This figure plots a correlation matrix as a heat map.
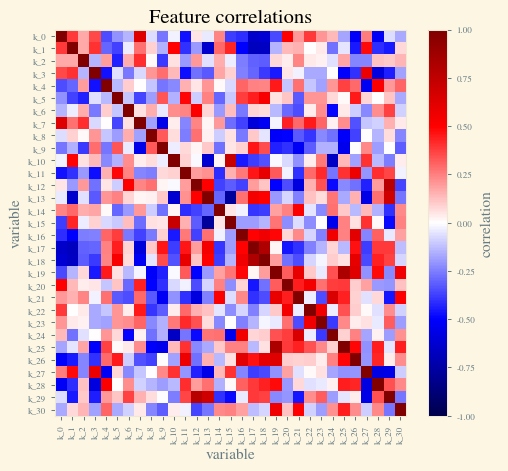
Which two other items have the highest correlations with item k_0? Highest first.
k_7, k_20
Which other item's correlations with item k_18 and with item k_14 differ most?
k_17
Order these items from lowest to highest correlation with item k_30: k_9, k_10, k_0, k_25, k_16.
k_9, k_0, k_10, k_16, k_25
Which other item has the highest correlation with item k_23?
k_22
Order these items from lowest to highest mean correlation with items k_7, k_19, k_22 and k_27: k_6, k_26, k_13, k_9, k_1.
k_9, k_13, k_6, k_26, k_1
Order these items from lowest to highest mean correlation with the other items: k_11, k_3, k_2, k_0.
k_3, k_0, k_2, k_11
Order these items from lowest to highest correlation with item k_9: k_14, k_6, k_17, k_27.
k_14, k_6, k_27, k_17
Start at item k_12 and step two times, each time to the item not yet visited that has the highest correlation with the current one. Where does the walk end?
k_13
